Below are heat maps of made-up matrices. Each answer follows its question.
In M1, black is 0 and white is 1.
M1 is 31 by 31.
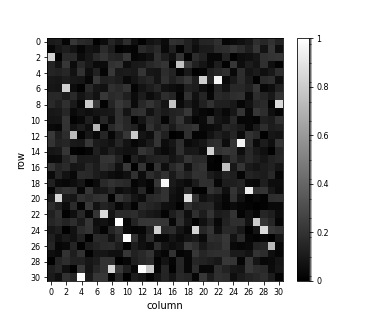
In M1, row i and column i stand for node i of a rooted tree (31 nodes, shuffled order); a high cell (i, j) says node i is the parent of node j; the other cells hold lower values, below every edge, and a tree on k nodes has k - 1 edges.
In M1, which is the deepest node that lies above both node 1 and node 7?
5
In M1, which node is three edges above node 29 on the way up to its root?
24
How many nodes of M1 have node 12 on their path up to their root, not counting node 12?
6
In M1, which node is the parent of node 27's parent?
16
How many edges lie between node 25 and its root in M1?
5
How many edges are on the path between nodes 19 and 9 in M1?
6
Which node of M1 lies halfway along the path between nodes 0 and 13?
11
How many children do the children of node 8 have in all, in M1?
4
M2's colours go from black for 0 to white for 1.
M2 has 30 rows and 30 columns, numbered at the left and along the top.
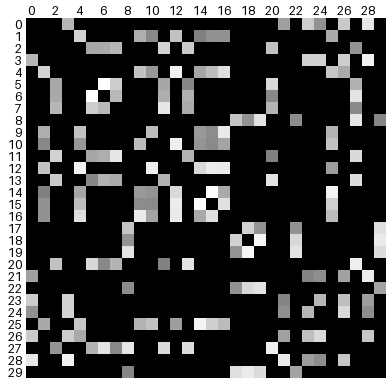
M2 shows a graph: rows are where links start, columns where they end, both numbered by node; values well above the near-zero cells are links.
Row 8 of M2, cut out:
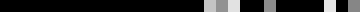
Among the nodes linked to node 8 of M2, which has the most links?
node 27
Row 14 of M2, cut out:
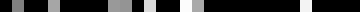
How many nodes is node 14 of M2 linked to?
8
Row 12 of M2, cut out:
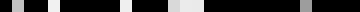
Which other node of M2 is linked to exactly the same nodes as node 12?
node 9
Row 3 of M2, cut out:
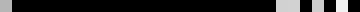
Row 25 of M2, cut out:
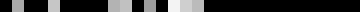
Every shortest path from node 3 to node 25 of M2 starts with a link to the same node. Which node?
node 26
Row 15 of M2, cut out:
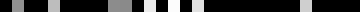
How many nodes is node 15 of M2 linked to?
8
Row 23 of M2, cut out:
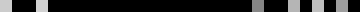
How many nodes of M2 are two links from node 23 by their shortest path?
1
